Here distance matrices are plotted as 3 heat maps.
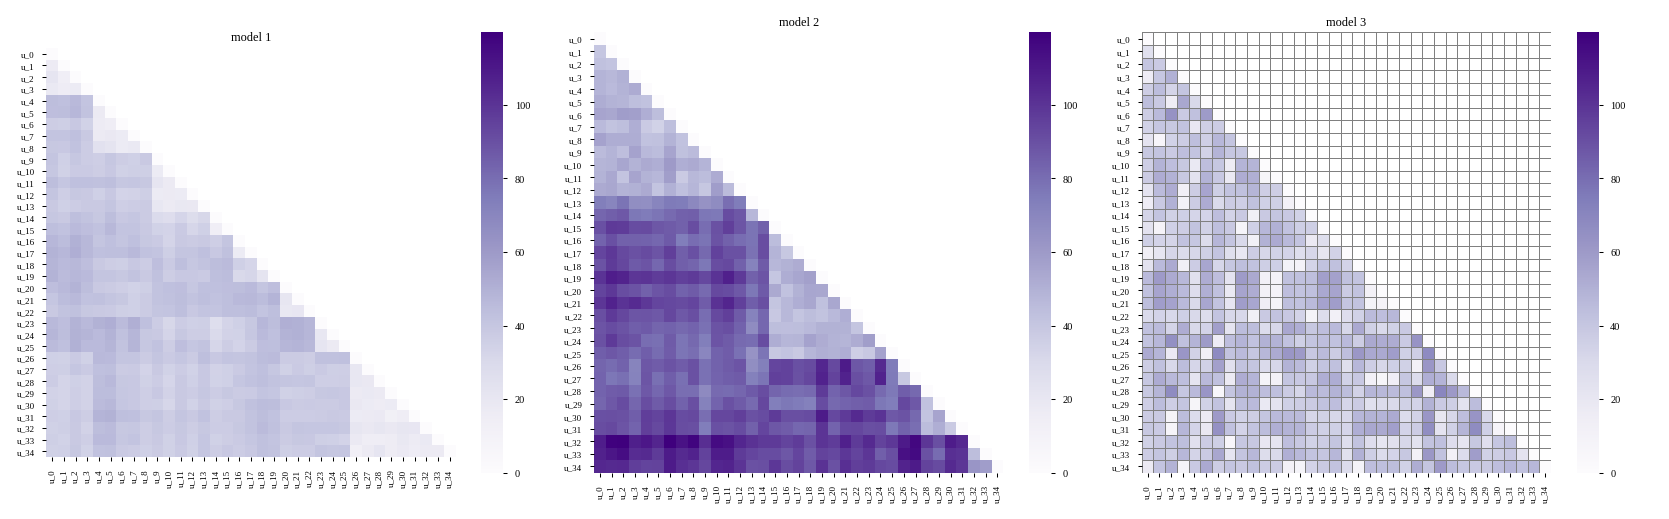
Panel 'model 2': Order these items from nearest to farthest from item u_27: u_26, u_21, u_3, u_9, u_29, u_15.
u_26, u_3, u_9, u_29, u_15, u_21
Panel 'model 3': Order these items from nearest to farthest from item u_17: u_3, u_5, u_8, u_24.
u_8, u_3, u_5, u_24
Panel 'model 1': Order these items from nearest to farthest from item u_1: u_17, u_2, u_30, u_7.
u_2, u_30, u_7, u_17
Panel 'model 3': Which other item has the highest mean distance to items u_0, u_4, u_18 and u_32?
u_25
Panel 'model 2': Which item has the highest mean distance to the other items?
u_32
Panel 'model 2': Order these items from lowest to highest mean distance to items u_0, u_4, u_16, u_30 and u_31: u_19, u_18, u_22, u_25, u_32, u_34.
u_25, u_18, u_22, u_19, u_34, u_32
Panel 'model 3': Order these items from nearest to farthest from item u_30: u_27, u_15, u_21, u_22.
u_22, u_15, u_27, u_21
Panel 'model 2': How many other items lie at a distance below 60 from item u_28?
3
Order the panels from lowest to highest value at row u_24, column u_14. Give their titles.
model 1, model 3, model 2
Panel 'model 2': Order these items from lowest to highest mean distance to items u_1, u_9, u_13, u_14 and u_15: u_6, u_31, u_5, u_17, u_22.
u_5, u_6, u_22, u_17, u_31
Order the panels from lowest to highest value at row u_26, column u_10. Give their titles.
model 3, model 1, model 2
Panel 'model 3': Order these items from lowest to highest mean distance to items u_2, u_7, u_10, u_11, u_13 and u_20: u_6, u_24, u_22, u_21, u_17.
u_21, u_17, u_22, u_6, u_24
